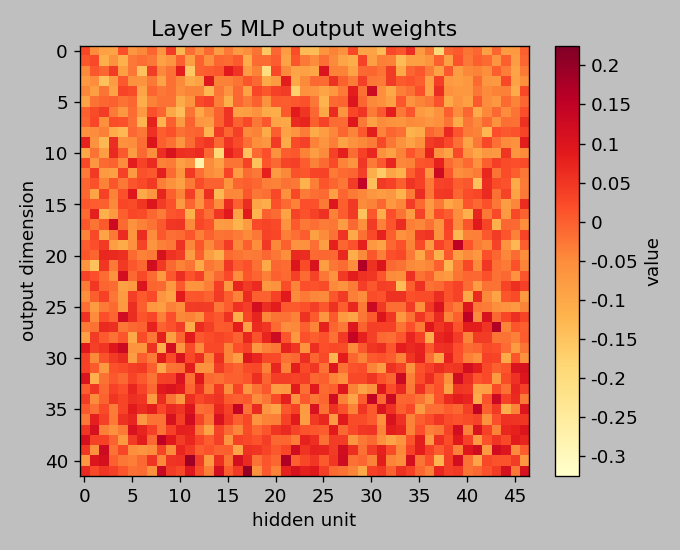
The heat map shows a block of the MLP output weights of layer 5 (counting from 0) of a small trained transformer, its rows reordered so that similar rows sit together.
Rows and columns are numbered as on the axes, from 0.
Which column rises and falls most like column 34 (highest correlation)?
21
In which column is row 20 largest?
8
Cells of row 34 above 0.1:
4
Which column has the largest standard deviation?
11
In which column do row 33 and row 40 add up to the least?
41
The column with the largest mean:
46
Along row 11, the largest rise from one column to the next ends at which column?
13
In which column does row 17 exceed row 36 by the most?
3
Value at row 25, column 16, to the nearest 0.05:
0.05
